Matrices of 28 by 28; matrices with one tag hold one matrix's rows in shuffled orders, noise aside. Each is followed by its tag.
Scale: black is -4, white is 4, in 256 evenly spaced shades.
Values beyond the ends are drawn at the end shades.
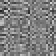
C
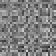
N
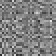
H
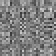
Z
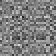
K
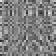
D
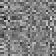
C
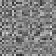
H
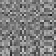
Z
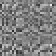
H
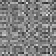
N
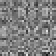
N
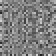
D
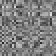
H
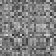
K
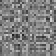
K
